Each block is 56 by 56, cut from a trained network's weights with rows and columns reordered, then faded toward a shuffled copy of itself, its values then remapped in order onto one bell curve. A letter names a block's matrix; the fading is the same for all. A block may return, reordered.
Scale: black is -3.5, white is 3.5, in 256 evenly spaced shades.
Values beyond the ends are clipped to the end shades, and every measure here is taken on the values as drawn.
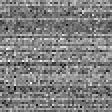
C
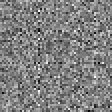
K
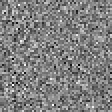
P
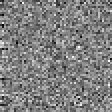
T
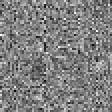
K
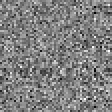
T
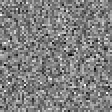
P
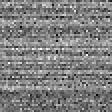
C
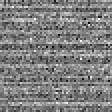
C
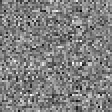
T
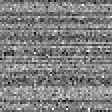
C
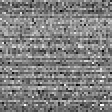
C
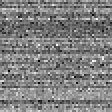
C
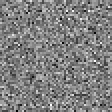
P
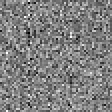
K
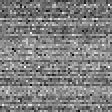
C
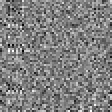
K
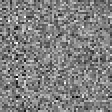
K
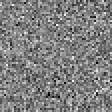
P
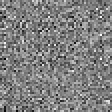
K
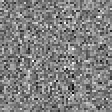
T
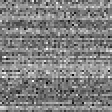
C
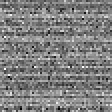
C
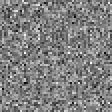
T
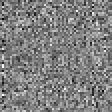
K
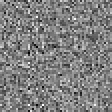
K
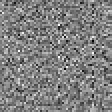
K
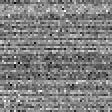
C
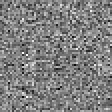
K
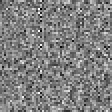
K
